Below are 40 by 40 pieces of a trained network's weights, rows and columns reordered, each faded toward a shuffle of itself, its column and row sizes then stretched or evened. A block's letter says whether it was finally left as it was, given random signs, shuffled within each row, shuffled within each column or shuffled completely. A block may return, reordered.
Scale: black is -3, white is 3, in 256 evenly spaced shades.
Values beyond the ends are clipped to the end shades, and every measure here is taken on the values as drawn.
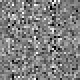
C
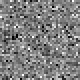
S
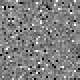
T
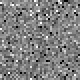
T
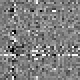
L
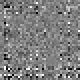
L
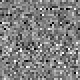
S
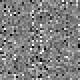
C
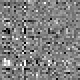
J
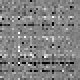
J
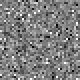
T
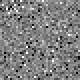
T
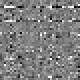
J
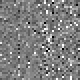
C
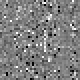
C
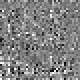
L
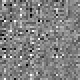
L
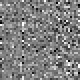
C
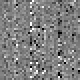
C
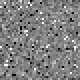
T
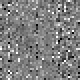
C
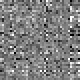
J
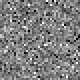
T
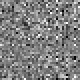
L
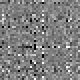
L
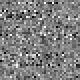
S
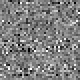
S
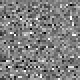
S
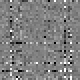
L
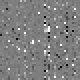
C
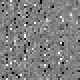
C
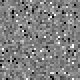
T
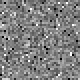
T
